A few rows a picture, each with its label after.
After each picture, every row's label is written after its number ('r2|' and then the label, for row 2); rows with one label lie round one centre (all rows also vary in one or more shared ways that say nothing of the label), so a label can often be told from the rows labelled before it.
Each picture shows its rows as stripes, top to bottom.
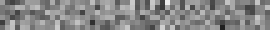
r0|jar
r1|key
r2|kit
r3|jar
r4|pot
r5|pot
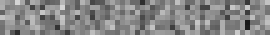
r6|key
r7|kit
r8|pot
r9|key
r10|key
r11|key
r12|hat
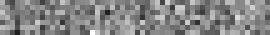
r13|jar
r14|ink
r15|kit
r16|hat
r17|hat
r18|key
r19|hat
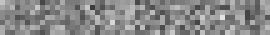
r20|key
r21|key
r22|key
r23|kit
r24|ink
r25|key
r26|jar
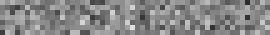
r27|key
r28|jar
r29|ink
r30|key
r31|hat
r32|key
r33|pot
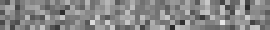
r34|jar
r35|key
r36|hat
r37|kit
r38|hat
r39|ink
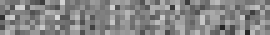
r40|kit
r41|ink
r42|kit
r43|pot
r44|ink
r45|pot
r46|key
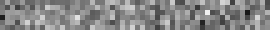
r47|hat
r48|kit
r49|key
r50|pot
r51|pot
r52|kit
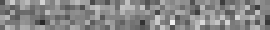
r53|pot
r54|ink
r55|kit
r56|hat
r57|jar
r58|pot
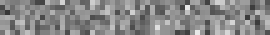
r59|kit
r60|hat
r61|jar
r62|key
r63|ink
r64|ink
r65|pot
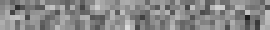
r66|ink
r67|kit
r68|ink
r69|key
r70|key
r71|key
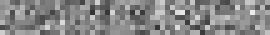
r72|ink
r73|hat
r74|ink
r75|hat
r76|kit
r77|kit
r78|key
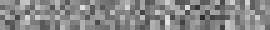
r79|pot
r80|hat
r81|ink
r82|pot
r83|jar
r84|jar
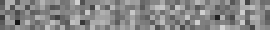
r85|pot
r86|ink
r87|jar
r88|hat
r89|pot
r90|kit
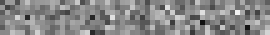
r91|pot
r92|jar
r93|hat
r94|ink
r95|pot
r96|key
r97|key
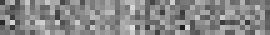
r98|pot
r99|jar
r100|jar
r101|hat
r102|pot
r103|hat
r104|kit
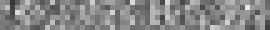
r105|jar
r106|hat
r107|ink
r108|jar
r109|jar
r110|kit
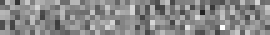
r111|pot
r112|key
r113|key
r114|key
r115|ink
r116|hat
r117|hat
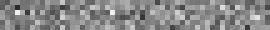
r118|kit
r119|hat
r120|ink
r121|jar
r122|hat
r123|key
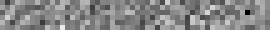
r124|jar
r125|kit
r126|key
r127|pot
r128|jar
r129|kit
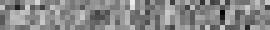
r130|key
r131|jar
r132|pot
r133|pot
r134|pot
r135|key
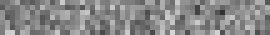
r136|kit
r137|ink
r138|jar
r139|jar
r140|hat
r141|hat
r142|pot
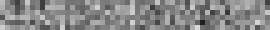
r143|jar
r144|kit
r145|key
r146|pot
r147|kit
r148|key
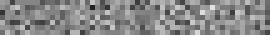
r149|hat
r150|kit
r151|hat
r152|hat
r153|jar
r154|ink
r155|pot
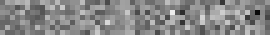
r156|pot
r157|kit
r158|hat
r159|kit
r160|jar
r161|hat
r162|kit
